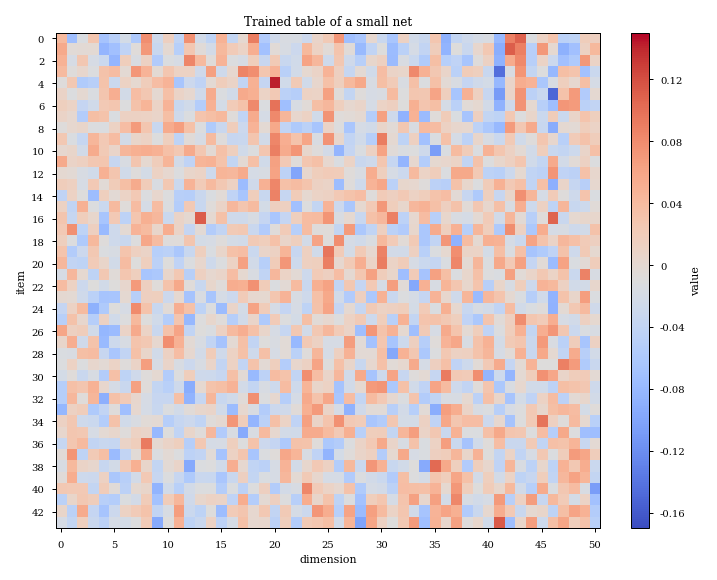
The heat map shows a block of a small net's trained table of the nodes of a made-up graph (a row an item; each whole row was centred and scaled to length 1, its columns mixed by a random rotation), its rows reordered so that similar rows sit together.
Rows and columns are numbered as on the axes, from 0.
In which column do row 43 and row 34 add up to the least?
42
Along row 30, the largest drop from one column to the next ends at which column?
40
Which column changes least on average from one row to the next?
50
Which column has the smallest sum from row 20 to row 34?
4
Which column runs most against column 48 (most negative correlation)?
15
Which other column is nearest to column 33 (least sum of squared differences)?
14
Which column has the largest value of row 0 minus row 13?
26
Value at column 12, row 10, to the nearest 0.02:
0.06
